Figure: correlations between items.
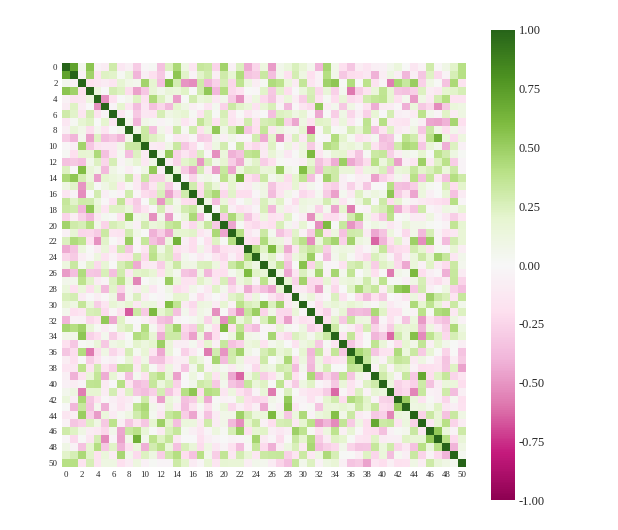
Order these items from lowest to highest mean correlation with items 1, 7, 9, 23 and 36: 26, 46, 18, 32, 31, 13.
18, 31, 46, 13, 32, 26
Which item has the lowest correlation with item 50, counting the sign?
38
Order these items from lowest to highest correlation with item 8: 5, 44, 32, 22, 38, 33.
5, 32, 44, 33, 38, 22
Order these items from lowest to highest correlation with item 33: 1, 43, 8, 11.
11, 43, 8, 1
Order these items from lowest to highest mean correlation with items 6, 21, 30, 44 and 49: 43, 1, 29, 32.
43, 32, 29, 1
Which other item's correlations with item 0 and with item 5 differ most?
32
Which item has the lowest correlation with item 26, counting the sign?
41
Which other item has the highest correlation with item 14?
22
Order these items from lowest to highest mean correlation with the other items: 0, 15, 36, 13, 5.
5, 15, 36, 0, 13
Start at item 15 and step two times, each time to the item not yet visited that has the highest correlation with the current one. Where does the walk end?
16
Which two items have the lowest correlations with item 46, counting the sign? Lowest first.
7, 40
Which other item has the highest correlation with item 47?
9
